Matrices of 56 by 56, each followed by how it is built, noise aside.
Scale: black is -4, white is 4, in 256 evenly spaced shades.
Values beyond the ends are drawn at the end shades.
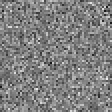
noise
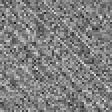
Toeplitz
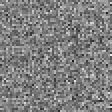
repeating rows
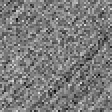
Hankel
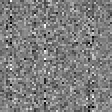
uneven columns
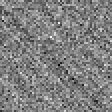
Toeplitz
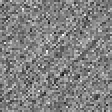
Hankel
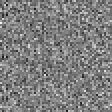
repeating rows
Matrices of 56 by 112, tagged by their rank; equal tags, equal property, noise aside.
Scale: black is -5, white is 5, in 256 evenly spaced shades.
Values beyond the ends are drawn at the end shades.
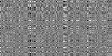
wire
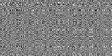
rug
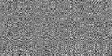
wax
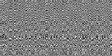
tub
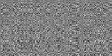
rug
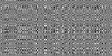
wire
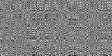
tub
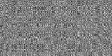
wax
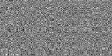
wax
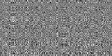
rug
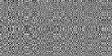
wire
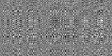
tub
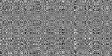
tub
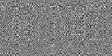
rug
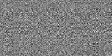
wax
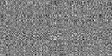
rug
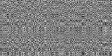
rug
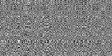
rug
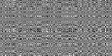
wire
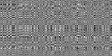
wire
